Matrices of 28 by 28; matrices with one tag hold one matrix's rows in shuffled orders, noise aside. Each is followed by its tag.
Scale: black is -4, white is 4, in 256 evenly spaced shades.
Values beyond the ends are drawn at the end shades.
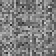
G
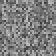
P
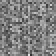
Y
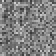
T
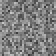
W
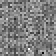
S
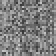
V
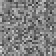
W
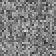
P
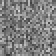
T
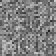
V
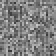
S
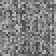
V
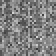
Y
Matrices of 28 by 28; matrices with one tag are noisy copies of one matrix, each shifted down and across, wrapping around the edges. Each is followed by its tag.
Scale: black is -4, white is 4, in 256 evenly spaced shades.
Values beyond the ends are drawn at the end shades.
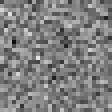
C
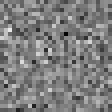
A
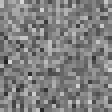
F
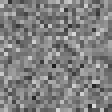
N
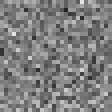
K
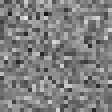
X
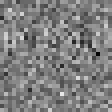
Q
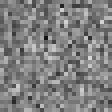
F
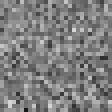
A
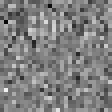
Q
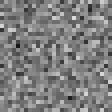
C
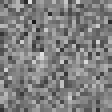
F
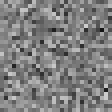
X
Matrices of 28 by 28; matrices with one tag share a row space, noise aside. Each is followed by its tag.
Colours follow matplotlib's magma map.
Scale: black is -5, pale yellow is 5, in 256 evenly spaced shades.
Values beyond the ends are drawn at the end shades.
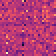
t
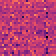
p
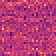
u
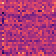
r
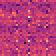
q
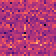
u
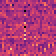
u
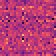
t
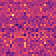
u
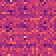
u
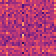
t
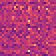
q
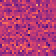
q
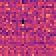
t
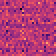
t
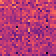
q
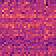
p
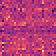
r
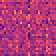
q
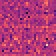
p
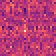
u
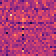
t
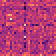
u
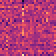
t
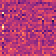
r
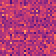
u
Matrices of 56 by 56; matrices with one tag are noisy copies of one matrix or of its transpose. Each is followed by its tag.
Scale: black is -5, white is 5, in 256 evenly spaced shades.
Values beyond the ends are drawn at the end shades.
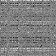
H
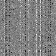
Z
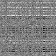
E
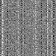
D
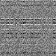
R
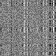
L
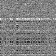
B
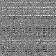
E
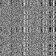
L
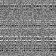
Z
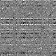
R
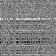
B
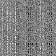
E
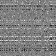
Z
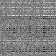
E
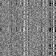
L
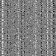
D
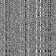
Z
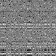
L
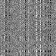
Z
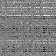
E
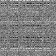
H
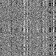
L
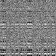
L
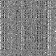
H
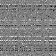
Z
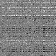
E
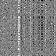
B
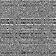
R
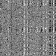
L
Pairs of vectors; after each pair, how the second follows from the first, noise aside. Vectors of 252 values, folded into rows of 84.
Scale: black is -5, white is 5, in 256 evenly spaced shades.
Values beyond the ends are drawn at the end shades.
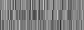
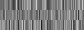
wrapped around.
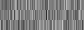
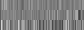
negated, partly zeroed.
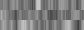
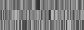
sign-scrambled.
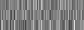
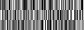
reversed, negated, scaled up.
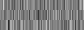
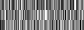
reversed, negated, scaled up.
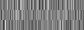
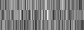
shuffled.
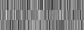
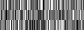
negated, scaled up.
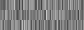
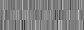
negated, partly zeroed.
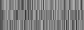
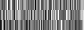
reversed, negated, scaled up.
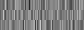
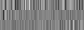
negated, partly zeroed.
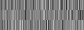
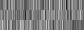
sign-scrambled.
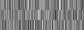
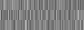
wrapped around, shrunk.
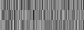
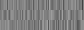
wrapped around, shrunk.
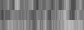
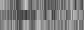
wrapped around, negated.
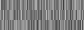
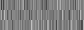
reversed, partly zeroed.
